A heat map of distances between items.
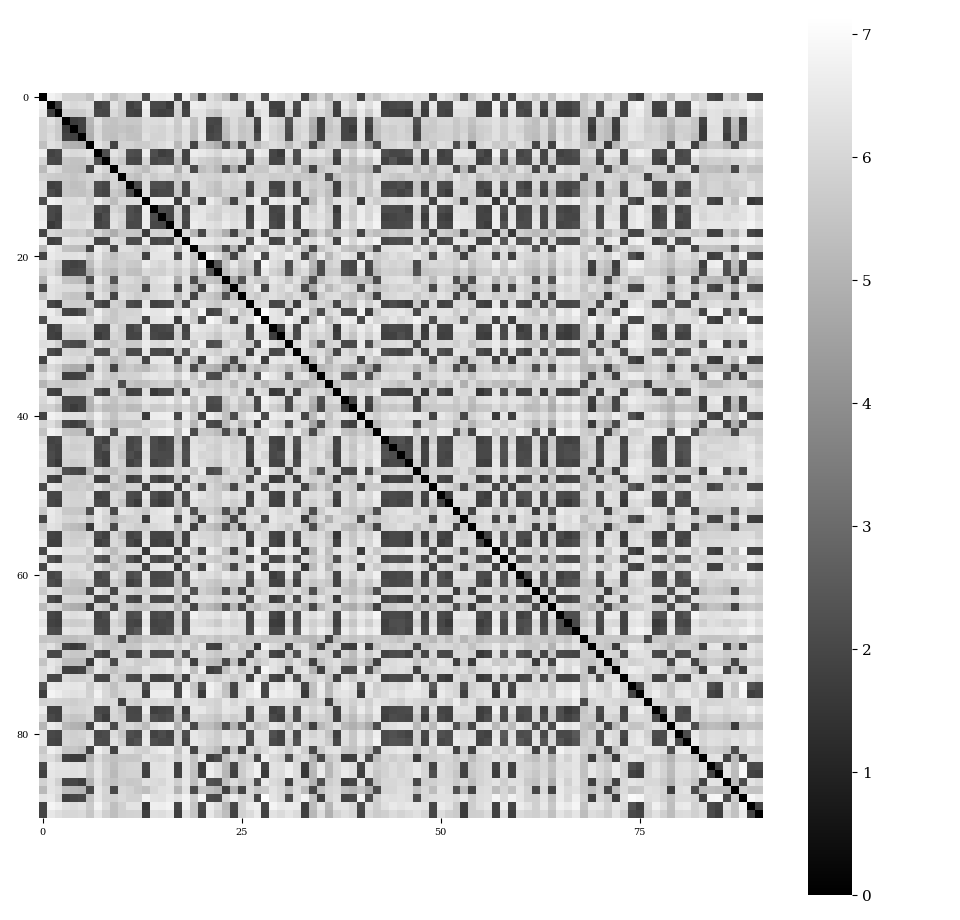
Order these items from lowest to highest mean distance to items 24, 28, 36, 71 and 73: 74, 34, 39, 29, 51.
74, 34, 51, 29, 39
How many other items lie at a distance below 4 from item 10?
3
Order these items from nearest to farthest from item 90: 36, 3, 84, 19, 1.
84, 36, 19, 3, 1
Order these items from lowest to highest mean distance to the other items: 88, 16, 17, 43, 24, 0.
43, 16, 17, 24, 0, 88
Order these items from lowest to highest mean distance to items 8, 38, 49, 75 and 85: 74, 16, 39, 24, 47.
24, 74, 39, 47, 16
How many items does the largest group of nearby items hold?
37
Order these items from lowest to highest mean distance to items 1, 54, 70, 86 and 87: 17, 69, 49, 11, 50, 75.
11, 50, 69, 17, 49, 75
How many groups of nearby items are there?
5
